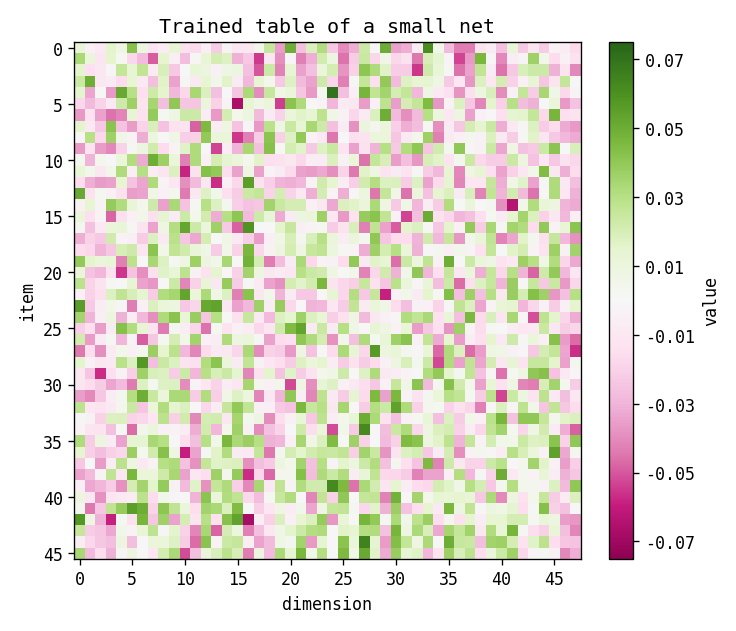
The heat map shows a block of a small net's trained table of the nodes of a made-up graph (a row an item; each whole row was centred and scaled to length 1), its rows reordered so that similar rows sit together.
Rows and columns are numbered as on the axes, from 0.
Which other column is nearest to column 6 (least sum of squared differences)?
44
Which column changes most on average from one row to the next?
16
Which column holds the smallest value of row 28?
34
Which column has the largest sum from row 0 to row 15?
29
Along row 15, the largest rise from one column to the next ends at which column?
33
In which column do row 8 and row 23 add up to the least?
15
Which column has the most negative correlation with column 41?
1
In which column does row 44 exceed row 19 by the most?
30
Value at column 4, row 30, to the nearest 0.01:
-0.03
